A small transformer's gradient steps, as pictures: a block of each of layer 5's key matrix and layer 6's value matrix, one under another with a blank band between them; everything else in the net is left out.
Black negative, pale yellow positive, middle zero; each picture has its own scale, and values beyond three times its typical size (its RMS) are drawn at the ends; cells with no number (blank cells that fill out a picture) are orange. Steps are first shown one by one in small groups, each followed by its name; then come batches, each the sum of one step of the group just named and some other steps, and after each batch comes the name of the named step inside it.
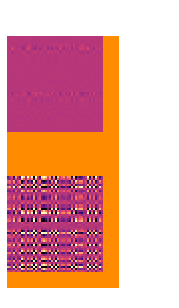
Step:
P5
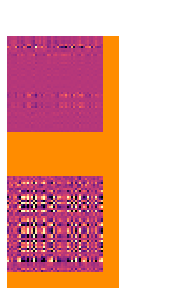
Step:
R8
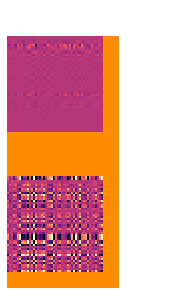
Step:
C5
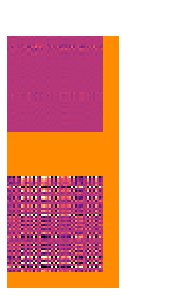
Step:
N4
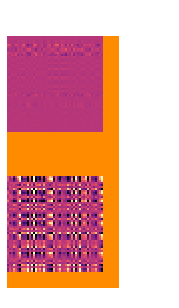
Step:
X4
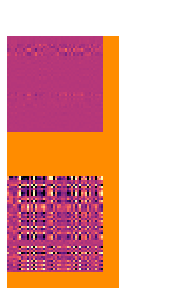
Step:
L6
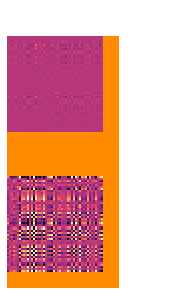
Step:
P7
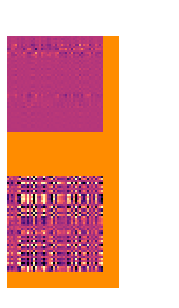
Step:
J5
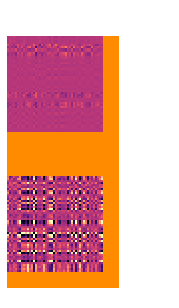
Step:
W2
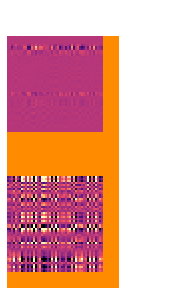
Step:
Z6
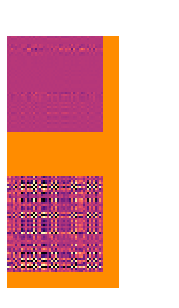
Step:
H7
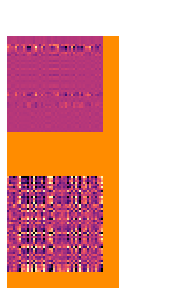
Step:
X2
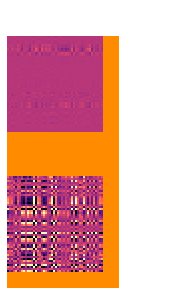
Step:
P5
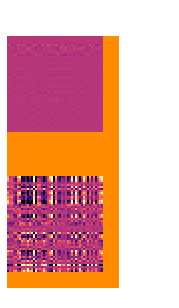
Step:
X4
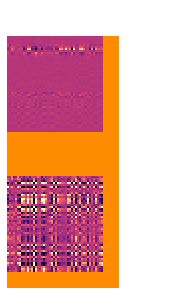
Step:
J5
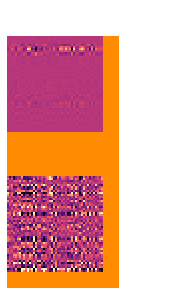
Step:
L6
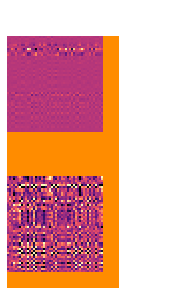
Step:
L6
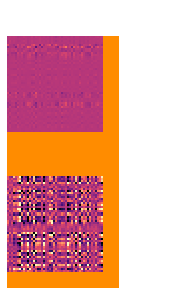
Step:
W2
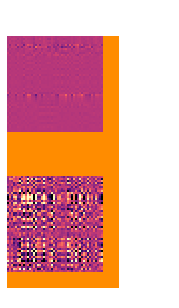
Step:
R8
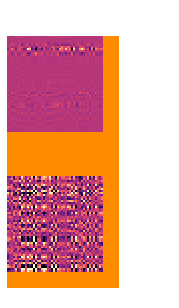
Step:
N4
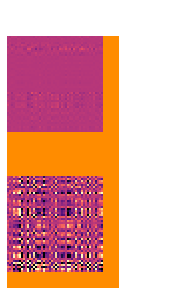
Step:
H7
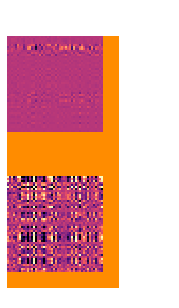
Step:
C5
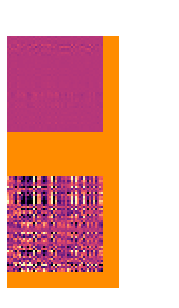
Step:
H7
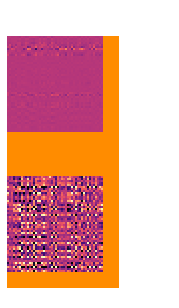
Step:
N4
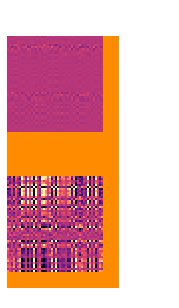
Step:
Z6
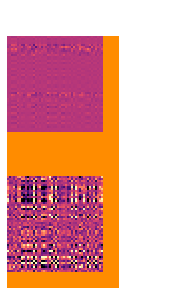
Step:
N4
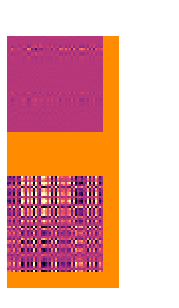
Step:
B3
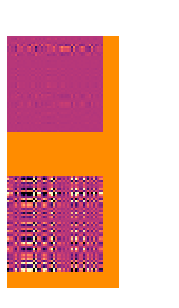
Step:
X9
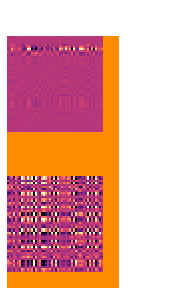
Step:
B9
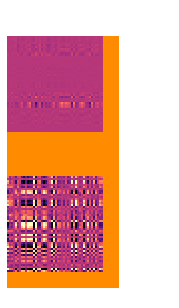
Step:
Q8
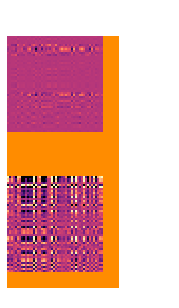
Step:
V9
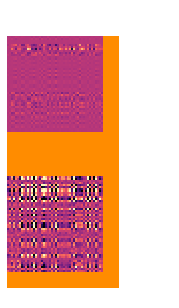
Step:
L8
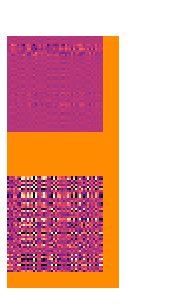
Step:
B9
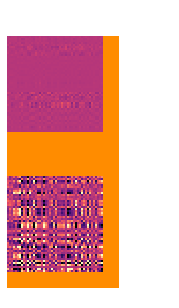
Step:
Q8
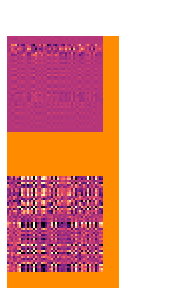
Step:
L8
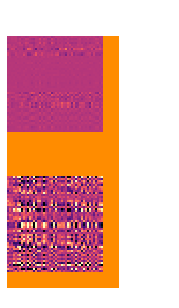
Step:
Q8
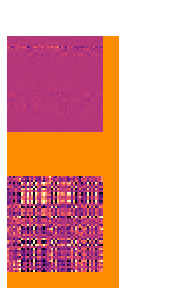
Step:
B3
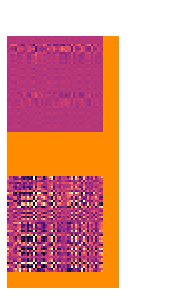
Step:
X9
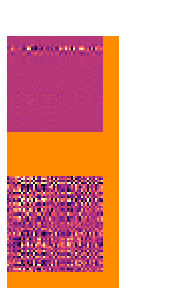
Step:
B9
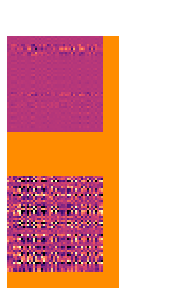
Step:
V9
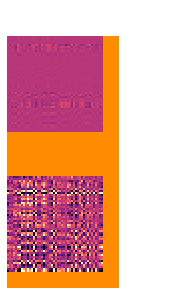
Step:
X9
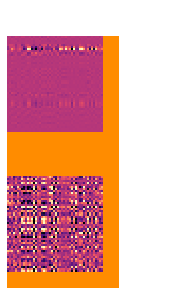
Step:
B9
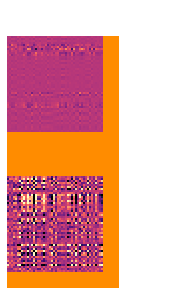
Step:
B9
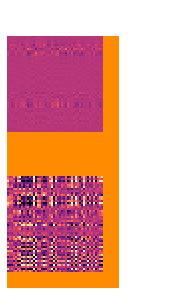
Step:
Q8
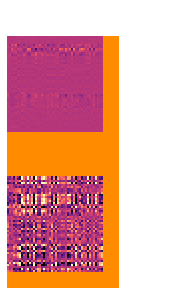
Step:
B3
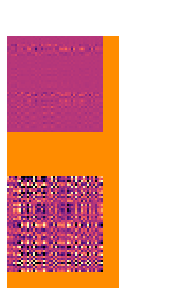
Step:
V9
